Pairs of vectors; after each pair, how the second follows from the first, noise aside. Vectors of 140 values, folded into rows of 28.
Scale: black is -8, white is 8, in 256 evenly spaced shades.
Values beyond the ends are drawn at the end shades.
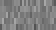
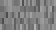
negated.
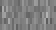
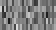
negated, scaled up.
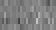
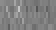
reversed, partly zeroed.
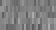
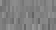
negated, shrunk.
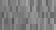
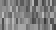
negated, scaled up.
